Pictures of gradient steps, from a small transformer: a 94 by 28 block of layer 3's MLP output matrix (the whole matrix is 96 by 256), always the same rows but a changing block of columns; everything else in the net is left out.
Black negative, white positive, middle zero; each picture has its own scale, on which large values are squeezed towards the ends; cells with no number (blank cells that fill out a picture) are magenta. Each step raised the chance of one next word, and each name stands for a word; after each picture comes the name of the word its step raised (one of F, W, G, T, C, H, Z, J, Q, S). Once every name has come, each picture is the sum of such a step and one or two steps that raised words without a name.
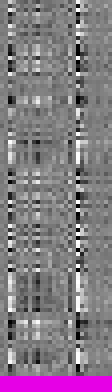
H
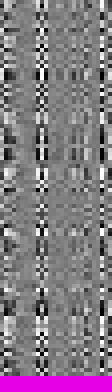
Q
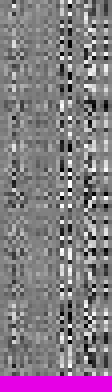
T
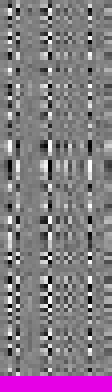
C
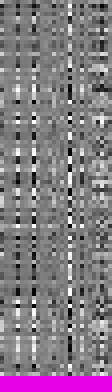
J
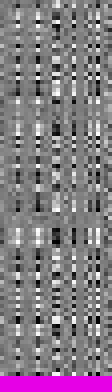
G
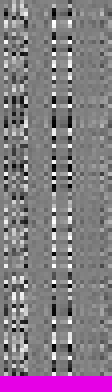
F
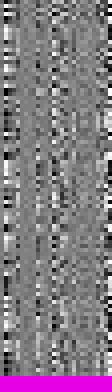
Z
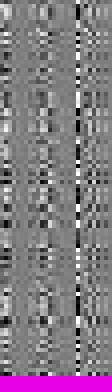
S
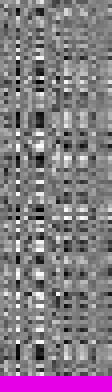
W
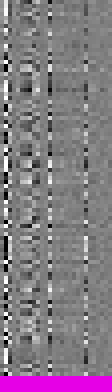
J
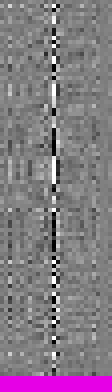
C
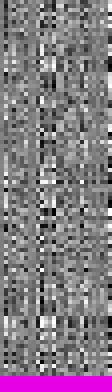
H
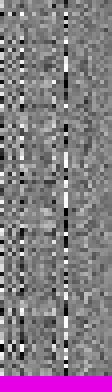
F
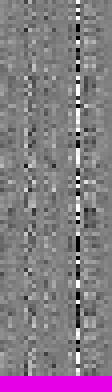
Z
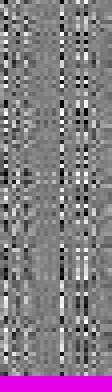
S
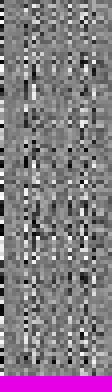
C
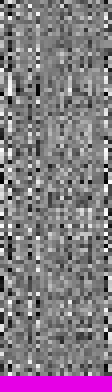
J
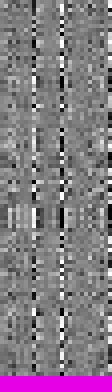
W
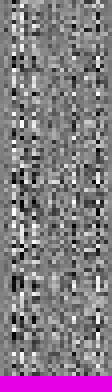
G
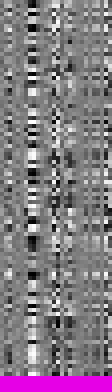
Z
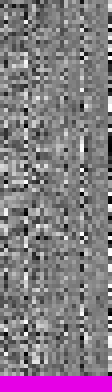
T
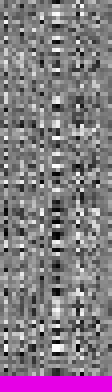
F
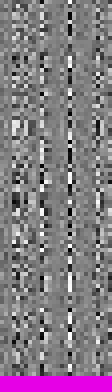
G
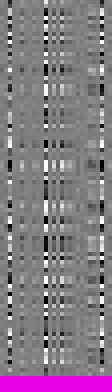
C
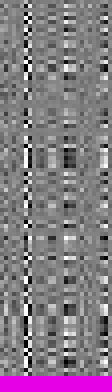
Q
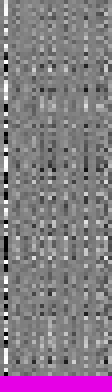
T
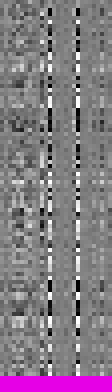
S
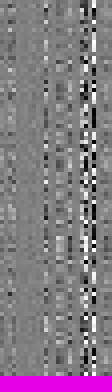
W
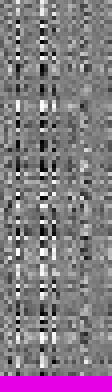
T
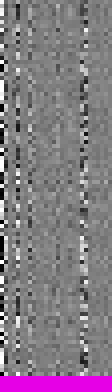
S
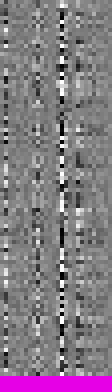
G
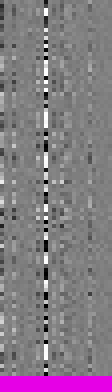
W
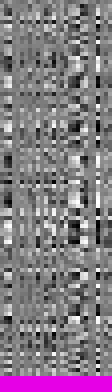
G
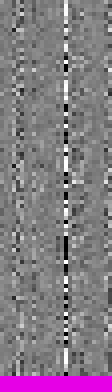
Z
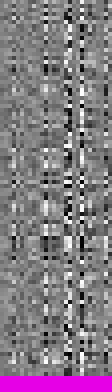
Z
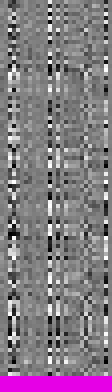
Q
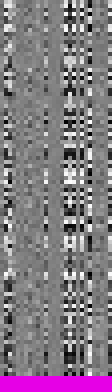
Z
